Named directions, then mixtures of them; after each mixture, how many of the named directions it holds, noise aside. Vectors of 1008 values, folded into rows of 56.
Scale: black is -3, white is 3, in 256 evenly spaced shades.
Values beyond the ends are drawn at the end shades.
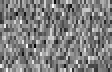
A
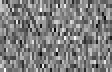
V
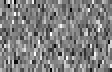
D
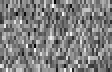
one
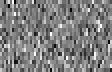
one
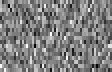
three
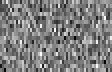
one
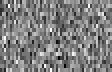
three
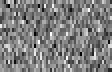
two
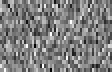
three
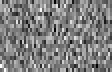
two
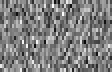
two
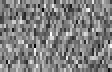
two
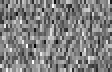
one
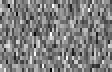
three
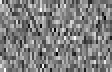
one
